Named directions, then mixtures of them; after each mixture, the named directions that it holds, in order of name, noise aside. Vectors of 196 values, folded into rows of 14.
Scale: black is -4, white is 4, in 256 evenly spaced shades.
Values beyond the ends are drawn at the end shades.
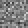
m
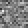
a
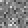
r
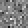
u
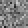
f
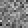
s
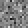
u.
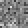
r, s.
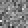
s, u.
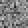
f.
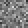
a, m, s.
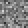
a, r.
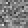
a, r.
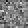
a, m, u.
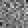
m, s.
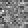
a.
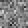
a, f, r.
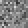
a, f, r.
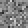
a, u.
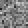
a, f.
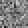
f.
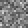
a, r, s.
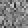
f, s.
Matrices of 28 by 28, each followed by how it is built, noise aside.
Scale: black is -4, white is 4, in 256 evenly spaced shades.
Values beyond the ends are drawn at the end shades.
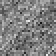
Hankel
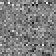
uneven rows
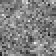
smooth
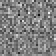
repeating columns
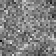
smooth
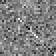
diagonal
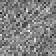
Hankel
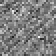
Hankel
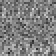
repeating columns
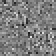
block diagonal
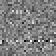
uneven rows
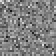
diagonal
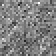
Hankel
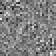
block diagonal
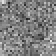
smooth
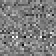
uneven rows
